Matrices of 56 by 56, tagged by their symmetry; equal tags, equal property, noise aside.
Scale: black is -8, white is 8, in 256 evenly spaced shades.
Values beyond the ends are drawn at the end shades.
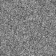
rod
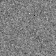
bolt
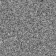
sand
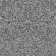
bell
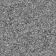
rod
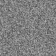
sand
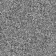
rod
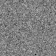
sand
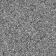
bolt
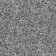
rod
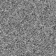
bolt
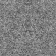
bell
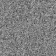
rod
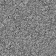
bolt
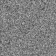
bolt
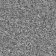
sand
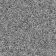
bolt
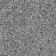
bolt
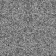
bell
